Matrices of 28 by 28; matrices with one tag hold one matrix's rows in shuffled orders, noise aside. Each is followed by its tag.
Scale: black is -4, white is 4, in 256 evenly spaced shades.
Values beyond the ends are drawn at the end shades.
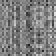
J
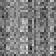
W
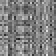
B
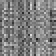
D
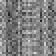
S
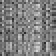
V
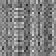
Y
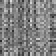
D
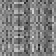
Y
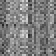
W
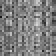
V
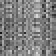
V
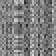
Y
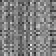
D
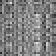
V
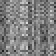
W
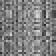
V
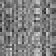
V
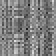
Y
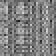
B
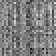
J
